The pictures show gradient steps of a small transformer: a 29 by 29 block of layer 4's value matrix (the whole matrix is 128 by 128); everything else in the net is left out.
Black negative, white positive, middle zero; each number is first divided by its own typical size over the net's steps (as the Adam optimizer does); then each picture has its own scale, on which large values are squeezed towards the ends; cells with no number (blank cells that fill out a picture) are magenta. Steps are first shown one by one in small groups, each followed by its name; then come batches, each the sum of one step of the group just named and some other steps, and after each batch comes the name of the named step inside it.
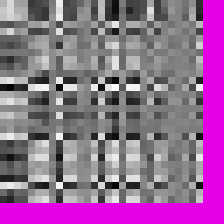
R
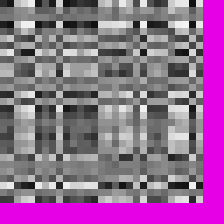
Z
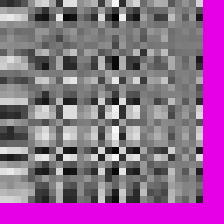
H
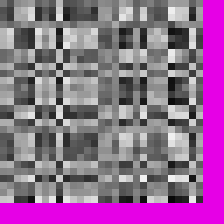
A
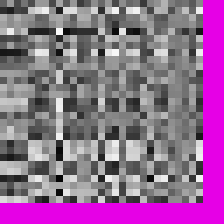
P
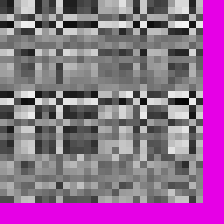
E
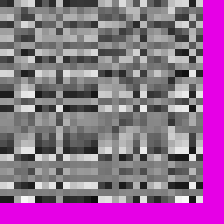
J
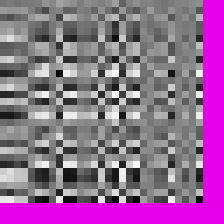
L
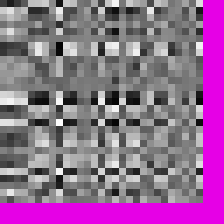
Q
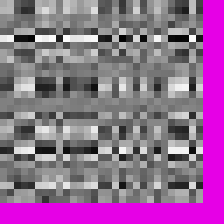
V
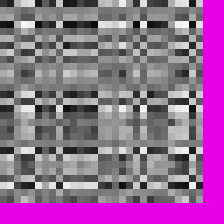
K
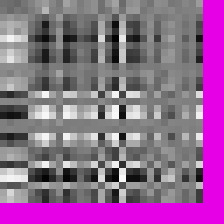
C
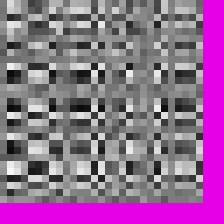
P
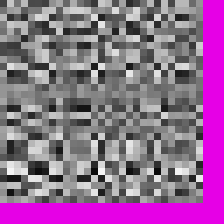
P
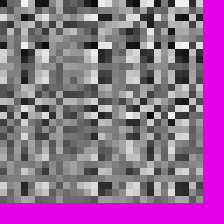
E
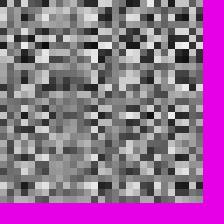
V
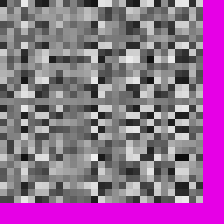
J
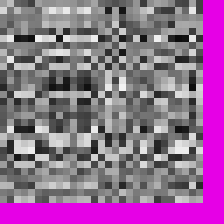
V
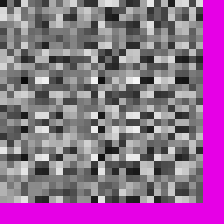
H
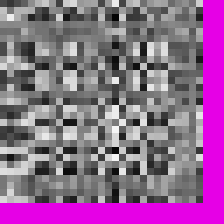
H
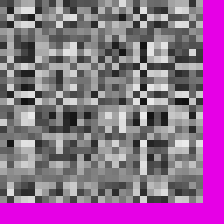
E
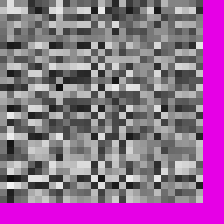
R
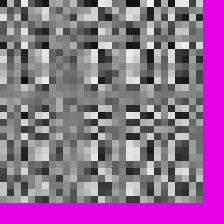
P
